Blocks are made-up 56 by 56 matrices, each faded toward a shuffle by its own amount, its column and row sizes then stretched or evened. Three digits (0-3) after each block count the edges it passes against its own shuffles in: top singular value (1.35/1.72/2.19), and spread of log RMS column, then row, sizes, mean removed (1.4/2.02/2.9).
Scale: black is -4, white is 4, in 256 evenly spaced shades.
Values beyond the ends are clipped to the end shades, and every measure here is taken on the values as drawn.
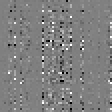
1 3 2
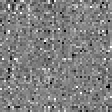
2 1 1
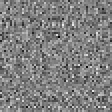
2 1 2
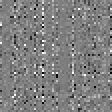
2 3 1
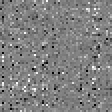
1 2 1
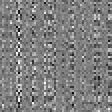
3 3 0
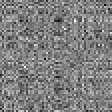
3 1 2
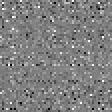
1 1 2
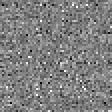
1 1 1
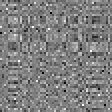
3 1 0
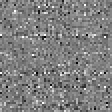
1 1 2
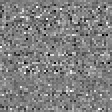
0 0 2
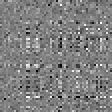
3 2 2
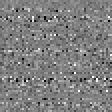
0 0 3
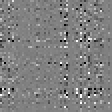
2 3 2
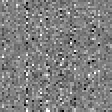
2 2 0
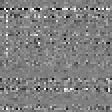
2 1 3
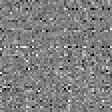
2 1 2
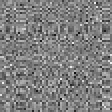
3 1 1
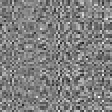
3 2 1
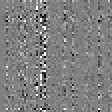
2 3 1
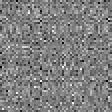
3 1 0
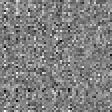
2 2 0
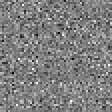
2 0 1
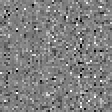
0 2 0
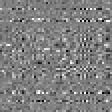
3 1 3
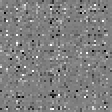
1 2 2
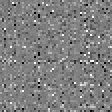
2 2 1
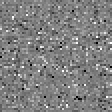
1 0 1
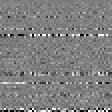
3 0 3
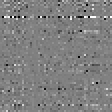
3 1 2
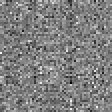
2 1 1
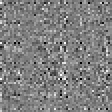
2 2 2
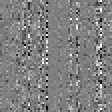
1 3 0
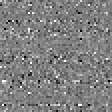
1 1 2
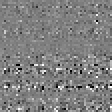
1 1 3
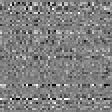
3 1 3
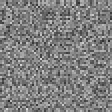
2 0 0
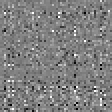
1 2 2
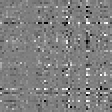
3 2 2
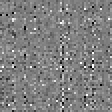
2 2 1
